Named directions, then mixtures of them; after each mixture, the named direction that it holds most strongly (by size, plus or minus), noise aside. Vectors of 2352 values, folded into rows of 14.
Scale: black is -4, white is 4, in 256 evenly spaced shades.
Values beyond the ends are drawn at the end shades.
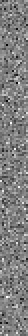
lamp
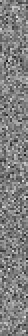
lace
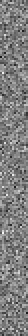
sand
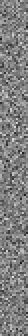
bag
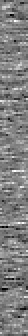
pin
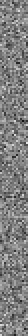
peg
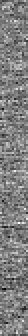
pin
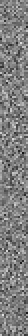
bag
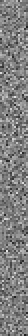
bag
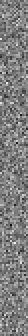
bag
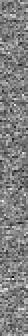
bag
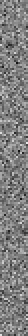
bag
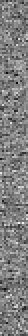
lamp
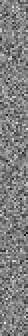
bag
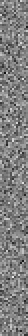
bag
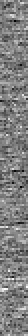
pin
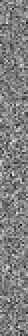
sand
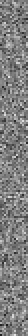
peg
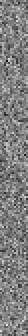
lace
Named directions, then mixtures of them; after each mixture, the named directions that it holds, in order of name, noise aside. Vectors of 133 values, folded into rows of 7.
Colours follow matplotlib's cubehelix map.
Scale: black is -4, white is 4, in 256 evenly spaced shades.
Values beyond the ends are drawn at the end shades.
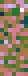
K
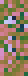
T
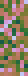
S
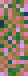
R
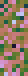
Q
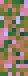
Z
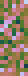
S.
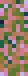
R, S.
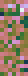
K, Z.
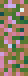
K, Q, T.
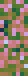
K, S.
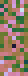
K, Q, S.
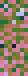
Q, R.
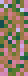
R.
